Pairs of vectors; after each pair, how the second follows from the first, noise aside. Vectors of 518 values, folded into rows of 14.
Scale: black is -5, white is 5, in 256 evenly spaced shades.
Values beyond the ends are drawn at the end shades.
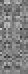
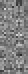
wrapped around, negated.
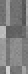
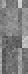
reversed.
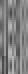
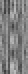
wrapped around.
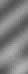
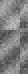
wrapped around.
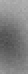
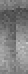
wrapped around, negated.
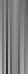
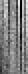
reversed, scaled up.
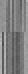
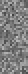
shuffled.
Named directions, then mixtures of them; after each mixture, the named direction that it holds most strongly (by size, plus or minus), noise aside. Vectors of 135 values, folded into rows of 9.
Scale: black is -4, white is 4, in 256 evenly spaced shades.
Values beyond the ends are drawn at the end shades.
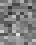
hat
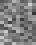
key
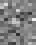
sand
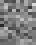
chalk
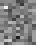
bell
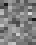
sand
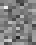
bell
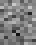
hat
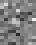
sand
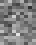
hat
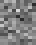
chalk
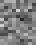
chalk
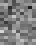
hat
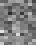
hat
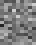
chalk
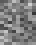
key
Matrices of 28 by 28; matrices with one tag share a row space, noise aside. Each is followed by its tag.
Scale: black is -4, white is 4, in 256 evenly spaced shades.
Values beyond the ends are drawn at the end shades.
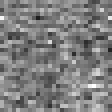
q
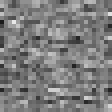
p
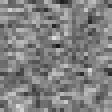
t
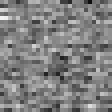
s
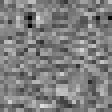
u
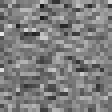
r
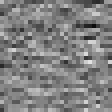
q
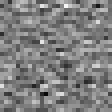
r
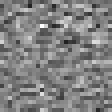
r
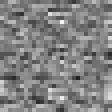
p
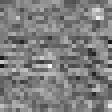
q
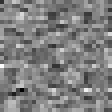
p
